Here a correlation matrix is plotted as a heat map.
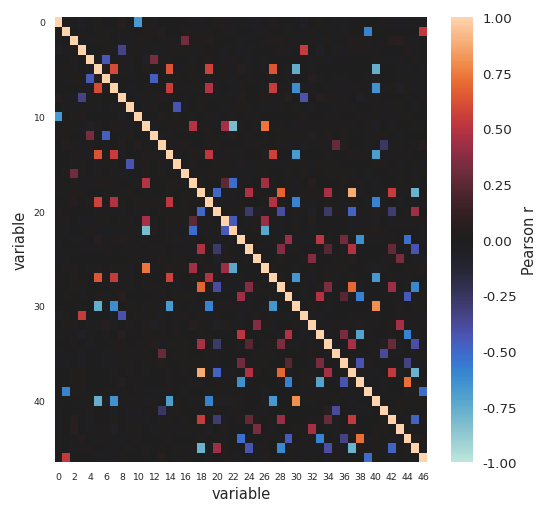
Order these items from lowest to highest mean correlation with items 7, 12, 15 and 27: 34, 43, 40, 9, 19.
40, 9, 43, 34, 19
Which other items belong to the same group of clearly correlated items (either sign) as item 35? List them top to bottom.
13, 41
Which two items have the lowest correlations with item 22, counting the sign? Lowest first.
11, 26
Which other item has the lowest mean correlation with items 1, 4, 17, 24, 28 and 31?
45
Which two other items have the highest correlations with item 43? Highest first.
32, 25
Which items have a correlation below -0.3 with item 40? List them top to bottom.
5, 7, 14, 19, 27
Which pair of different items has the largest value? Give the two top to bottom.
18, 37
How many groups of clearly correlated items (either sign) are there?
12
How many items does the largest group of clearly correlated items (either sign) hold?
8
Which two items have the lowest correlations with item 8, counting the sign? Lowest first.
31, 3
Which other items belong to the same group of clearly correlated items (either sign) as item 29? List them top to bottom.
23, 33, 36, 38, 44
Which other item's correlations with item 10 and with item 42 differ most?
0
